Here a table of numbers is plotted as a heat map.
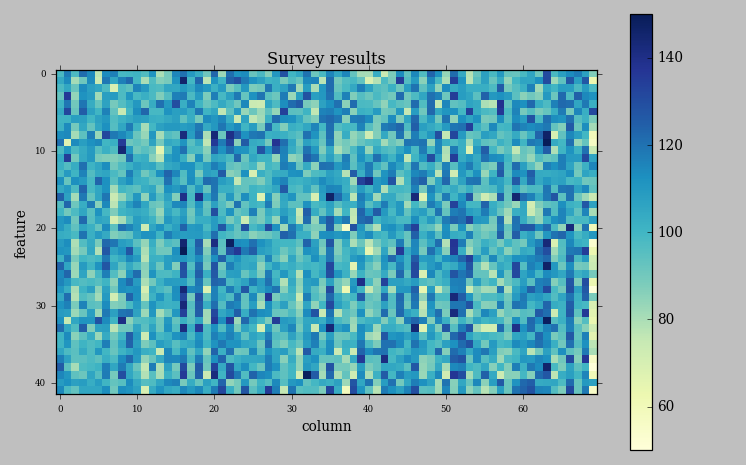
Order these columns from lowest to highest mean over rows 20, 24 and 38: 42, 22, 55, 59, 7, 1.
55, 7, 1, 42, 22, 59
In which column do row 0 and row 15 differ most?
7
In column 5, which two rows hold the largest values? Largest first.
32, 14
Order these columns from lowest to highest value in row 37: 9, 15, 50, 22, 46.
22, 50, 46, 15, 9
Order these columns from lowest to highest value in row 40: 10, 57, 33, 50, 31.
33, 10, 31, 50, 57
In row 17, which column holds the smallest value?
61
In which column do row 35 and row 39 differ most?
53
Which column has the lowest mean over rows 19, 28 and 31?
69
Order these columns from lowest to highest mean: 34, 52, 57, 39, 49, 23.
34, 49, 23, 57, 39, 52
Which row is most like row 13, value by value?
40
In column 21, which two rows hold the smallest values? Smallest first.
5, 0
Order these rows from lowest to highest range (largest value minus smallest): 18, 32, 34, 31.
18, 34, 31, 32
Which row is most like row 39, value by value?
31
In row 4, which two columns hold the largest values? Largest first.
57, 15
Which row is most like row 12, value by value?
21
